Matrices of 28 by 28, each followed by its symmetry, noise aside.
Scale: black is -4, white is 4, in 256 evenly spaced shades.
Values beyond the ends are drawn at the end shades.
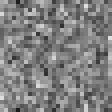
mirrored top to bottom.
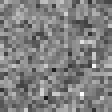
symmetric.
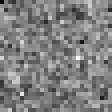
antisymmetric.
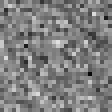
antisymmetric.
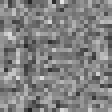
mirrored top to bottom.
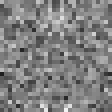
mirrored left to right.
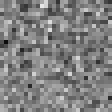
antisymmetric.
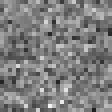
same after a half turn.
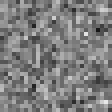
mirrored top to bottom.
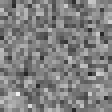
symmetric across the other diagonal.
